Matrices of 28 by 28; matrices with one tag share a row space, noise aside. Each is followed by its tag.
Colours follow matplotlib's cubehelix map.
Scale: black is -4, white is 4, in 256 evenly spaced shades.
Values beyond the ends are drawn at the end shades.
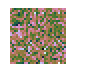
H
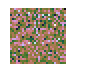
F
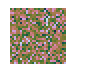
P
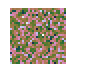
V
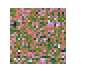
F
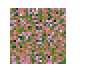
V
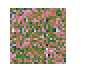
P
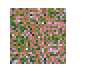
H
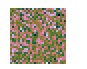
P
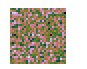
H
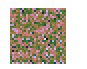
P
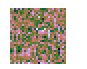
F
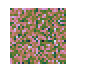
F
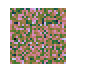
H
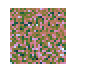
V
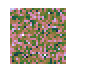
H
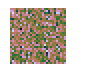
P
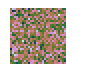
H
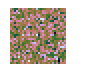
F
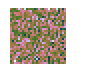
F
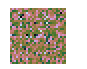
P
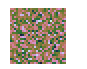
V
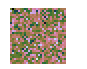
H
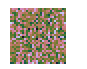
V
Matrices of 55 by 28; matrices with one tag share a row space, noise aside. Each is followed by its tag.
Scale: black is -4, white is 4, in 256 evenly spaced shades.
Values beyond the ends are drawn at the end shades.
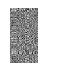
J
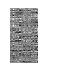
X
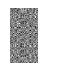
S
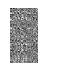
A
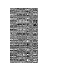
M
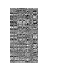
M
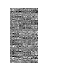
X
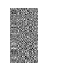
J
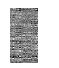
X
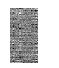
X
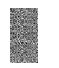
A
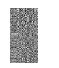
J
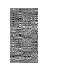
X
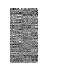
X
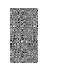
A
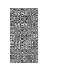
A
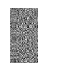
J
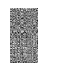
A
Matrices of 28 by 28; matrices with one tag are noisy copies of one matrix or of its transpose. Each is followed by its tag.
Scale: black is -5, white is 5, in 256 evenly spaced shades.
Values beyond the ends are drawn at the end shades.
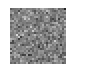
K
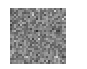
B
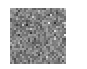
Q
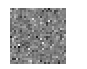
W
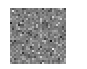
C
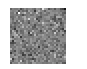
K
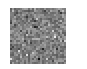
C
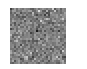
B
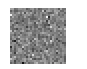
W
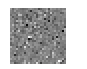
Q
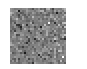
Q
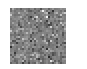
W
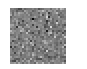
W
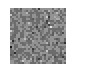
W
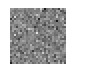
K
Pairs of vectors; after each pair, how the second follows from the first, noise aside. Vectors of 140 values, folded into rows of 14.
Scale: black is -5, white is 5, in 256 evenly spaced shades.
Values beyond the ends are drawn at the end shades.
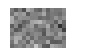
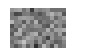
shuffled.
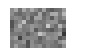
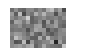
shuffled.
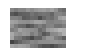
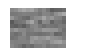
reversed, negated, shrunk.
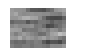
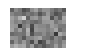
shuffled.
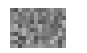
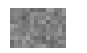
wrapped around, negated, shrunk.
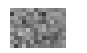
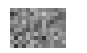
sign-scrambled.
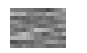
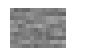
reversed, shrunk.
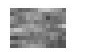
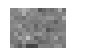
reversed, negated, partly zeroed.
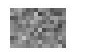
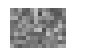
sign-scrambled.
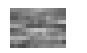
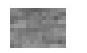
wrapped around, negated, shrunk.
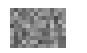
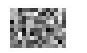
reversed, negated, scaled up.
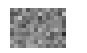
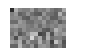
shuffled.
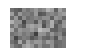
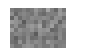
shrunk.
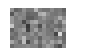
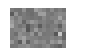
shrunk.
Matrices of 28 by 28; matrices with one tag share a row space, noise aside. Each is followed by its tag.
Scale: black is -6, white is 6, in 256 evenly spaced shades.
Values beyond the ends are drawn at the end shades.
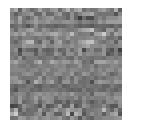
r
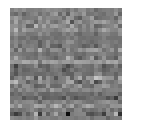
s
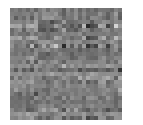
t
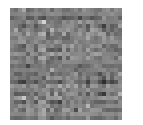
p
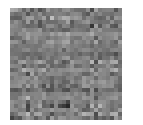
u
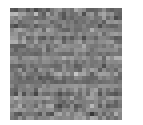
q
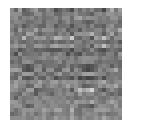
r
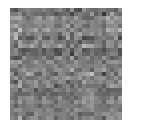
r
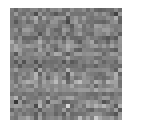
s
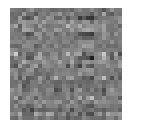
r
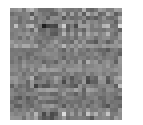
t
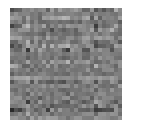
u
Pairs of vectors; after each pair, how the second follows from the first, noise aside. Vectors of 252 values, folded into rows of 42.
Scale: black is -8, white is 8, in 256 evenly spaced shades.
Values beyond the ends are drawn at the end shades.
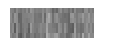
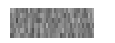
shuffled.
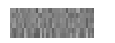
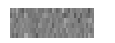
reversed, partly zeroed.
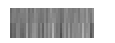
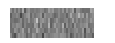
shuffled.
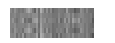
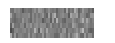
shuffled.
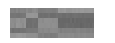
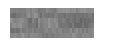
shrunk.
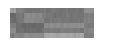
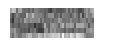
scaled up.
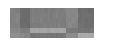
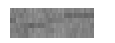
wrapped around, negated, shrunk.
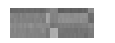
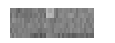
reversed, partly zeroed.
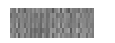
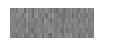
reversed, shrunk.
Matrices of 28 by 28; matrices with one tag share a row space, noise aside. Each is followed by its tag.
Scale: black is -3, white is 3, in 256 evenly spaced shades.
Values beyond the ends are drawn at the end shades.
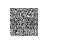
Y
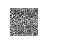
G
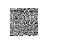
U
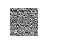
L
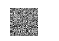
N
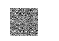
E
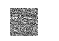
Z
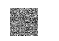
L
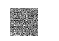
N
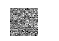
U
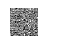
U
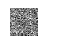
E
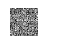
Y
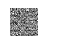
Z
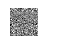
G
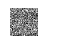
G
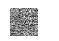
U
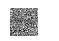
N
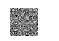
Z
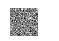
E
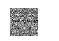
G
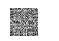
N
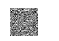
Z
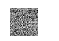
Y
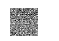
E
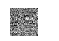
Z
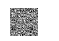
E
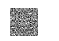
E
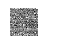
Y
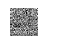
N
